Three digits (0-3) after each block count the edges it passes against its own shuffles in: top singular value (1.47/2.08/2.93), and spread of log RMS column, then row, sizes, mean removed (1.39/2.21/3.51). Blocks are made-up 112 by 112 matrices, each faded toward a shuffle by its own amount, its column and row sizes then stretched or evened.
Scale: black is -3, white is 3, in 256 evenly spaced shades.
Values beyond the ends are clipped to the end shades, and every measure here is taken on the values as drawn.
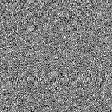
2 0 0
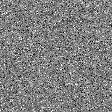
0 0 1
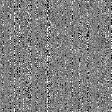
1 3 0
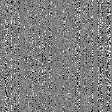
0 3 0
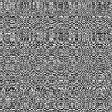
3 1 3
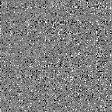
1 2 2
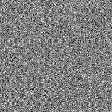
2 0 0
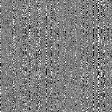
2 3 0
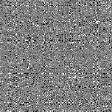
2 2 2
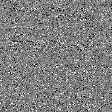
0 1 2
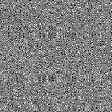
2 1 0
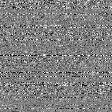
0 0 3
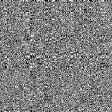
2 1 2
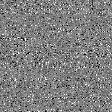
1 0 2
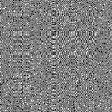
3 2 0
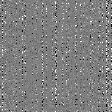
1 3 1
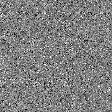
0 1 1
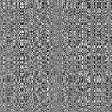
3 3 2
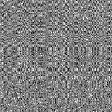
3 2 1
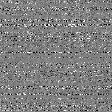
1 0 3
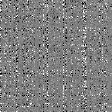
0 3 2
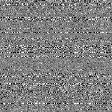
2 0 3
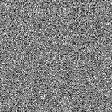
2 0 0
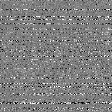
1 1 3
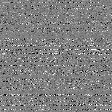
0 0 3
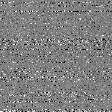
0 0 3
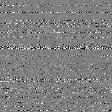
1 0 3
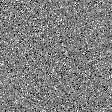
0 0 0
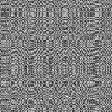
3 1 2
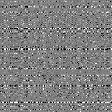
3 1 3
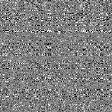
2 1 3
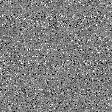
0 0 2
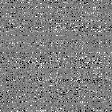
0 2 3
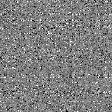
1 0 2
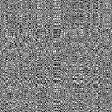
3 2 1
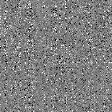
0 2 1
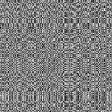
3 3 0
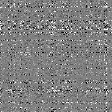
1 2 3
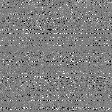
0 1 3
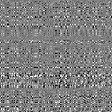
3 2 3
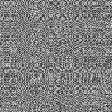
3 0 1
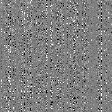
0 3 1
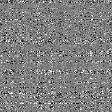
1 2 3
